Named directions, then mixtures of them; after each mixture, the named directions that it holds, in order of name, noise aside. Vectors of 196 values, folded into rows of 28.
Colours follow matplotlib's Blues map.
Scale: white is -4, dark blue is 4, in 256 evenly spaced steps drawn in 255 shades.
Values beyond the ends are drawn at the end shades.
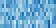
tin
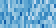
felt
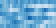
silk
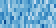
felt.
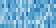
felt, tin.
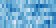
silk, tin.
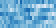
felt, silk.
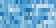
felt, silk.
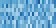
felt, tin.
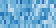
felt, silk.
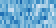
felt, silk.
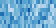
felt, silk.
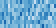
felt.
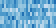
silk, tin.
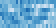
felt, silk.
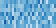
felt, tin.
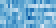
felt, silk.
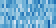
tin.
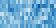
felt, silk.
